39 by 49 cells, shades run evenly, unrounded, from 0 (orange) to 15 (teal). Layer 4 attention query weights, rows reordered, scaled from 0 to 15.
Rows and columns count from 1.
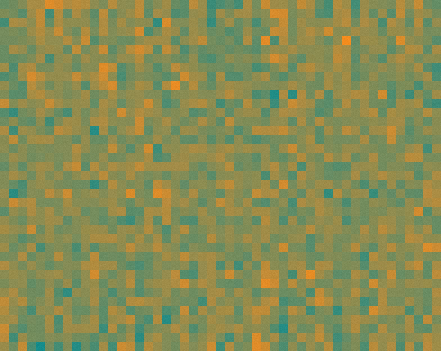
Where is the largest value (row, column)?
39, 5
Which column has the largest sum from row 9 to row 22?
2
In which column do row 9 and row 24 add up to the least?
4
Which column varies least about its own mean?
28
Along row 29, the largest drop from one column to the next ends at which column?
42
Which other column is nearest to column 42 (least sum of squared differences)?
21
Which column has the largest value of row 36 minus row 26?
17
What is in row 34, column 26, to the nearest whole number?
7
